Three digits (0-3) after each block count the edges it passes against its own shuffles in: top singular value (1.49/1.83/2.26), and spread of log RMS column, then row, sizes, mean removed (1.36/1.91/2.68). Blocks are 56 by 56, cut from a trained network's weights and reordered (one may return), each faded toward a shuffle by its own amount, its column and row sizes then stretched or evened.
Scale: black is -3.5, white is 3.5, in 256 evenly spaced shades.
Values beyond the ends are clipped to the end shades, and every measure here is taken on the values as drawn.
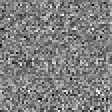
0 0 2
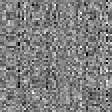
2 2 1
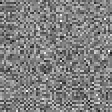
3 0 1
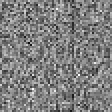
2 1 0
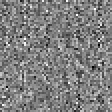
0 2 0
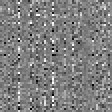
0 3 1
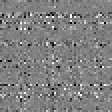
0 2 3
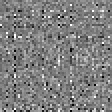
2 2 2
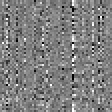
2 3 0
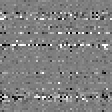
2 1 3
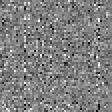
0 2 1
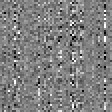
2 3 0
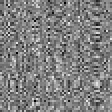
2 2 0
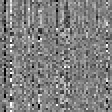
2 3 0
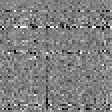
2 1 3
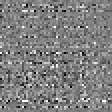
0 2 3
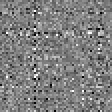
1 2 2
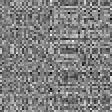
3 2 0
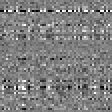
3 1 3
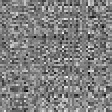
3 3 1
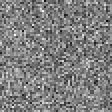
1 0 0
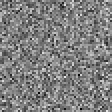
0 1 0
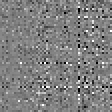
2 3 2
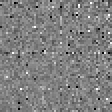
0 2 1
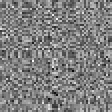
3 0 0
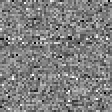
0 0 2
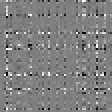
3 3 3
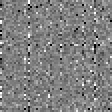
1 2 0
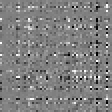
1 3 3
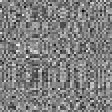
3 1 1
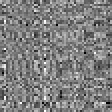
3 2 2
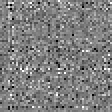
1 2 2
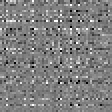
3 2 3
